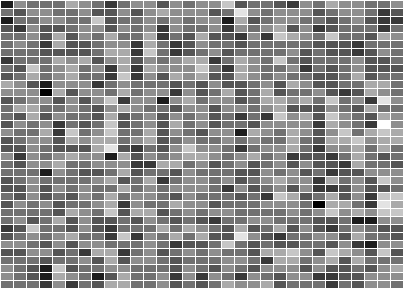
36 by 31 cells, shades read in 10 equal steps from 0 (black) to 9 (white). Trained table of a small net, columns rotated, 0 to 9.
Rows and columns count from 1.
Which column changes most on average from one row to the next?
26
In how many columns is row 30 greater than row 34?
13
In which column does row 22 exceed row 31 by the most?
29
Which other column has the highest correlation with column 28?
14
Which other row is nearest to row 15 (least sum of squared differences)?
5
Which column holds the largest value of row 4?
22
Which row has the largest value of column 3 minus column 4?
12
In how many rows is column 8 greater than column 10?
11
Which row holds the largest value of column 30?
16
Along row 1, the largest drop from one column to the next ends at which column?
19
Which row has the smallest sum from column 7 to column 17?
28
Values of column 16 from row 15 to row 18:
5 5 3 4
